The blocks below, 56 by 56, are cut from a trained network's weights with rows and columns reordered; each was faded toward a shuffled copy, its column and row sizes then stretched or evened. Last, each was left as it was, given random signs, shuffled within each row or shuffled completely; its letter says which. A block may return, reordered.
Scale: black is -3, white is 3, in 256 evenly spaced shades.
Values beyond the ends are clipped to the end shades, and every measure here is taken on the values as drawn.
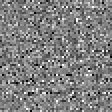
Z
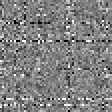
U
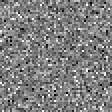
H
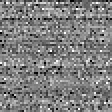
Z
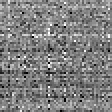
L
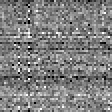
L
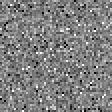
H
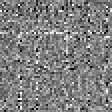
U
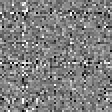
U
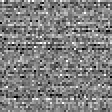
Z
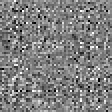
L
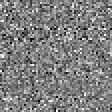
Z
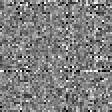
U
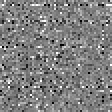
U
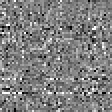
L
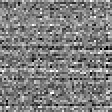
L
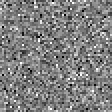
H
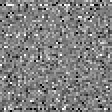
Z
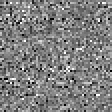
Z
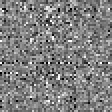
U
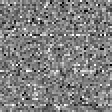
Z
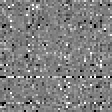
L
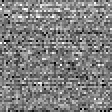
Z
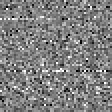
Z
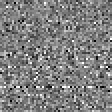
Z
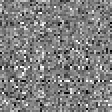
L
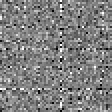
L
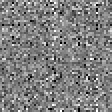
U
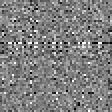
L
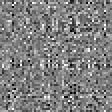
L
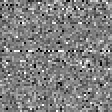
Z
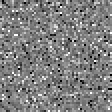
H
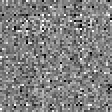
U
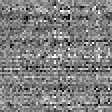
L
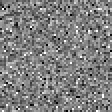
H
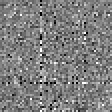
U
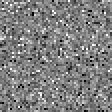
H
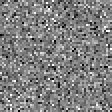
H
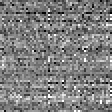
L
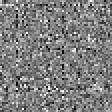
U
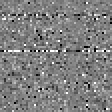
U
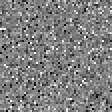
H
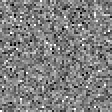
H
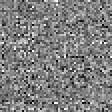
U
